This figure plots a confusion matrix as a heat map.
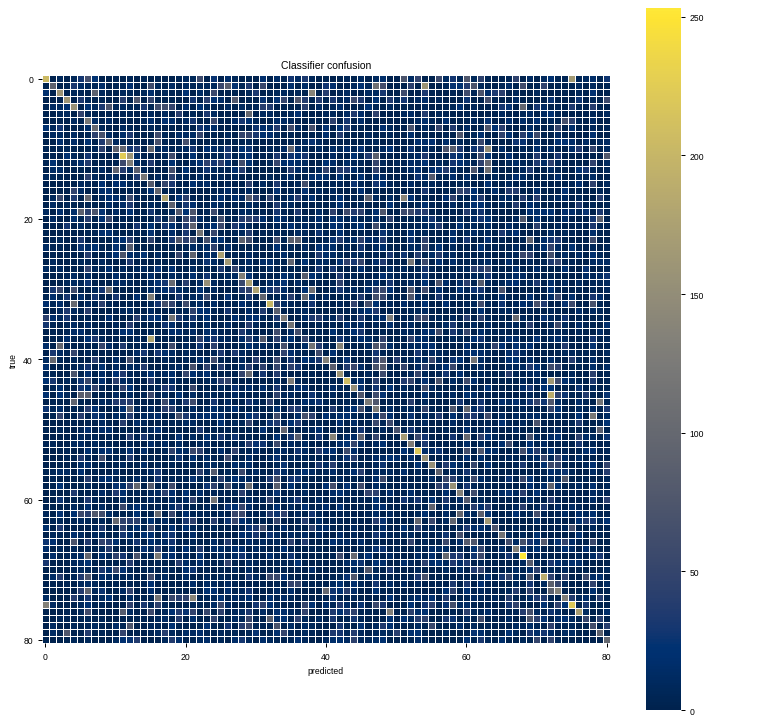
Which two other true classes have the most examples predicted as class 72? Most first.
45, 43
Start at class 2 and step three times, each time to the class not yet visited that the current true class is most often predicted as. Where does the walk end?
29
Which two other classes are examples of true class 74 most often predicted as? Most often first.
21, 16
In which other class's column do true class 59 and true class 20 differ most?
79
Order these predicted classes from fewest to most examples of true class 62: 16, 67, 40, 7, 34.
40, 67, 34, 7, 16
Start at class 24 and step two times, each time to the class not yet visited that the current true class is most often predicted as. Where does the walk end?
63
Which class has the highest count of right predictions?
68
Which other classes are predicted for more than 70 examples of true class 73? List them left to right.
6, 40, 72
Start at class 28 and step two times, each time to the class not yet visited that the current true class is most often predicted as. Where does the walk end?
15
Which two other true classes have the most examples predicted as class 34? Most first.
50, 38
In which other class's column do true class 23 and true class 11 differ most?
12
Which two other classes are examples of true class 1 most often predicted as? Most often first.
54, 47
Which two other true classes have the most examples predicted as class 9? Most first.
30, 4
